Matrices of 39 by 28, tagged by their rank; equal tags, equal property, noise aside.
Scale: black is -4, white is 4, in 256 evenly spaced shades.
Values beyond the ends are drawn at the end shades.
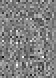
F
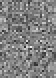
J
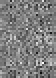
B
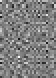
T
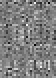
F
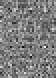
J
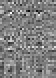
B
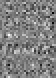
B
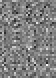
F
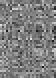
T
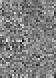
F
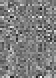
T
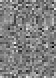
B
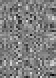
B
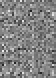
J
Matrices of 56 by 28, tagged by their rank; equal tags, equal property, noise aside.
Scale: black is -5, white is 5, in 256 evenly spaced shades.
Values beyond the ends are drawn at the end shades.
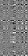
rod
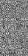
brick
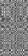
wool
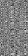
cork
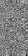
brick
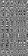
cork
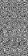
brick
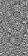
brick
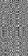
wool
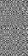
wool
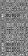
wool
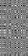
rod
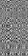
rod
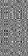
wool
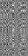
rod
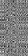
cork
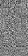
brick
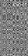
wool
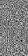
brick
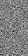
brick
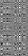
rod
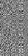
cork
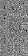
brick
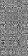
cork
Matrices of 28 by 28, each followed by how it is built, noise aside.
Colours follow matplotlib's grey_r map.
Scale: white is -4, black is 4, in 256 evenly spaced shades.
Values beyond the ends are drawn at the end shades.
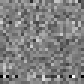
uneven rows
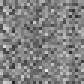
repeating rows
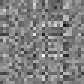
low rank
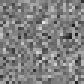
low rank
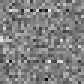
uneven rows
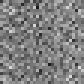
repeating rows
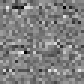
uneven rows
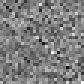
diagonal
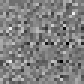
uneven rows
